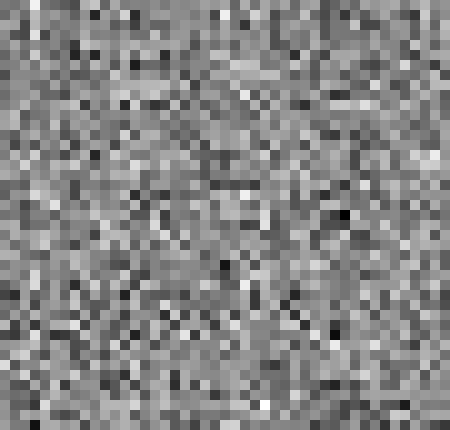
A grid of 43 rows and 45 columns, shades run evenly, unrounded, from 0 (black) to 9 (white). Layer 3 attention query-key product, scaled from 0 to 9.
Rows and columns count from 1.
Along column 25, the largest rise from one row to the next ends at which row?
20
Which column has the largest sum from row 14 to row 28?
27
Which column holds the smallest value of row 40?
22
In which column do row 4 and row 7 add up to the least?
14
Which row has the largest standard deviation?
34
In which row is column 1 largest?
37
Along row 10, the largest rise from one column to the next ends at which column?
25
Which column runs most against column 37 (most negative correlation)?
13
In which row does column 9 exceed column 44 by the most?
5
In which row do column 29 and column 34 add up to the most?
35
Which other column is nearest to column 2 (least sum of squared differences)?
39
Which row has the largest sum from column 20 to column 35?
7
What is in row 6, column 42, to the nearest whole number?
2
